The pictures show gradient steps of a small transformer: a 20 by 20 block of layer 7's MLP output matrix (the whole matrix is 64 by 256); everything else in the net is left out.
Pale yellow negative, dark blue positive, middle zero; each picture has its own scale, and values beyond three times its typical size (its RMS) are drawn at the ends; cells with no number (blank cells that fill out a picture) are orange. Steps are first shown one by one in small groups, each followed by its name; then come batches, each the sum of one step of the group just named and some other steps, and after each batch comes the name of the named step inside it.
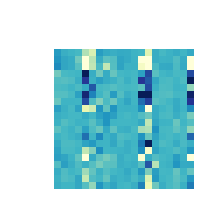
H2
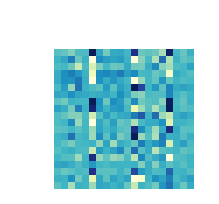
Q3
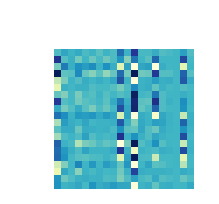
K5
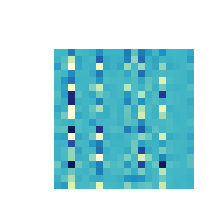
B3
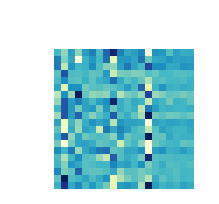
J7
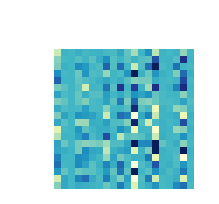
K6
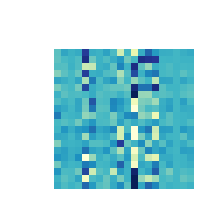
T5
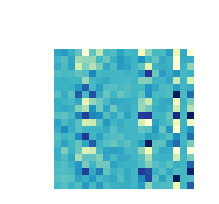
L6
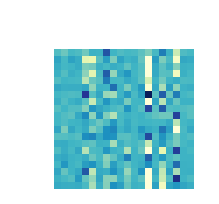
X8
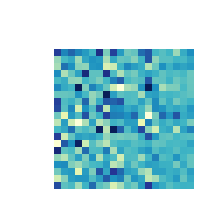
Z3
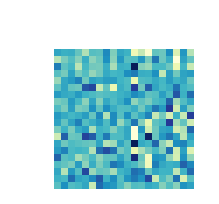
L6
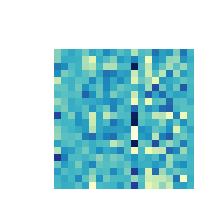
X8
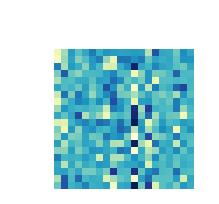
J7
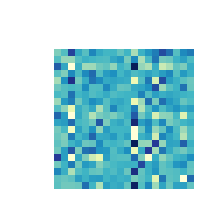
T5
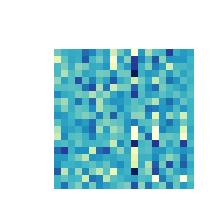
T5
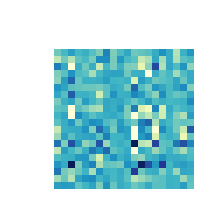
B3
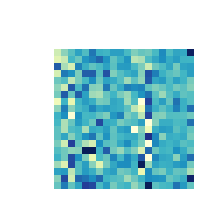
J7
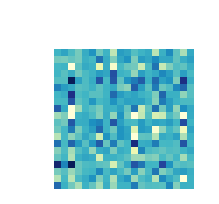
B3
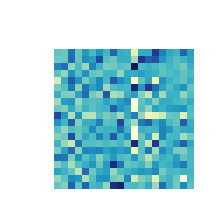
T5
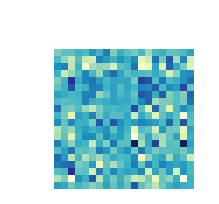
H2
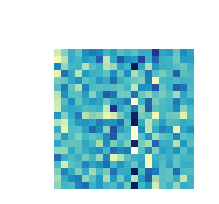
T5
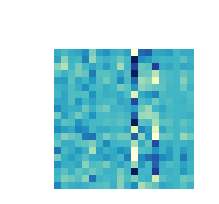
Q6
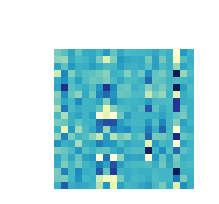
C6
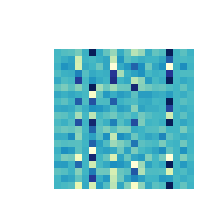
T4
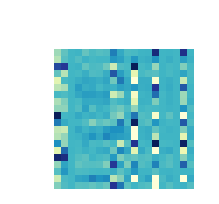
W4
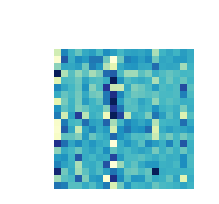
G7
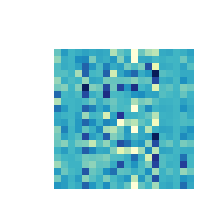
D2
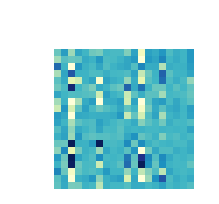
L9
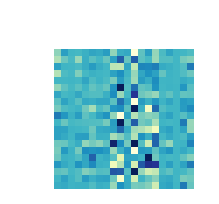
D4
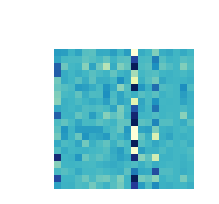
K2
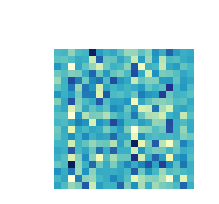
D2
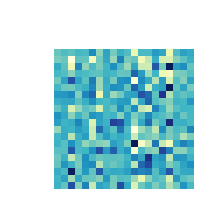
D4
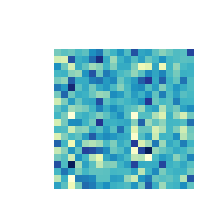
G7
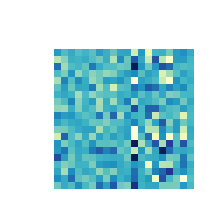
K2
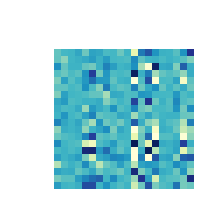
Q6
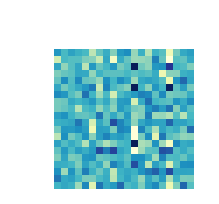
K2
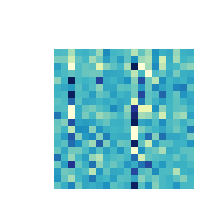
K2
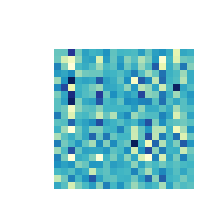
C6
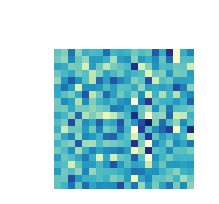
C6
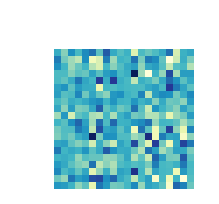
Q6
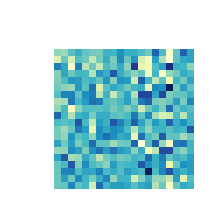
W4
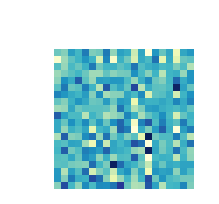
C6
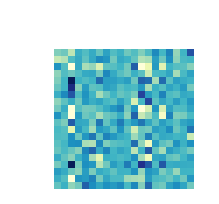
L9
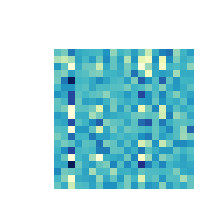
L9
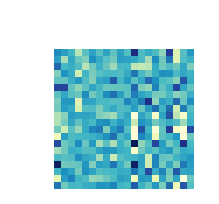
C6
